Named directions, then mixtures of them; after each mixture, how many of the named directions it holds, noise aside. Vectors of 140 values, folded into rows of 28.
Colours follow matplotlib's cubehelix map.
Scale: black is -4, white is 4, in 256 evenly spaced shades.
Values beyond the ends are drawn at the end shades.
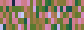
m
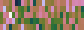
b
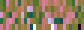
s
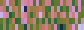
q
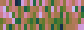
two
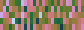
four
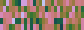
four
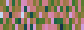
three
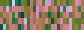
one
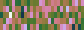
three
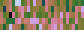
one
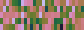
four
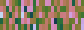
two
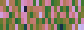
one
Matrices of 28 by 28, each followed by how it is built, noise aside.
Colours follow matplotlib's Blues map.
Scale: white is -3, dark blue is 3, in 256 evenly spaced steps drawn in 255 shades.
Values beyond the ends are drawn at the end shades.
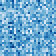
blocks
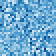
block diagonal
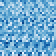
repeating columns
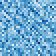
Toeplitz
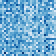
blocks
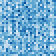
blocks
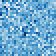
block diagonal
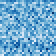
repeating columns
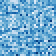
blocks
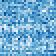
blocks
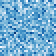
repeating columns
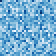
repeating columns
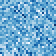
Toeplitz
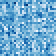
blocks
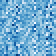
uneven columns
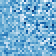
upper triangular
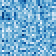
low rank
